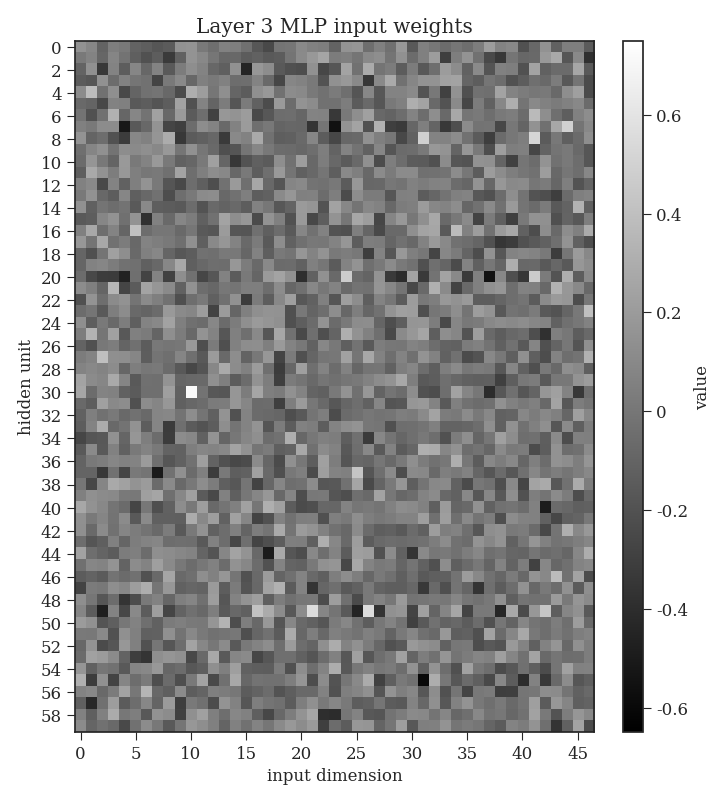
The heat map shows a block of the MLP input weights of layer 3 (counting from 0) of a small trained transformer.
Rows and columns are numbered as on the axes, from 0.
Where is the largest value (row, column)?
30, 10
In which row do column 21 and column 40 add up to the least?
55
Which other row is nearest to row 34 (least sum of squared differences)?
26
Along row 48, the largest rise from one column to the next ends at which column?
23
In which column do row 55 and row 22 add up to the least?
31
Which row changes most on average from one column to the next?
49
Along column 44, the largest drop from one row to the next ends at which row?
8
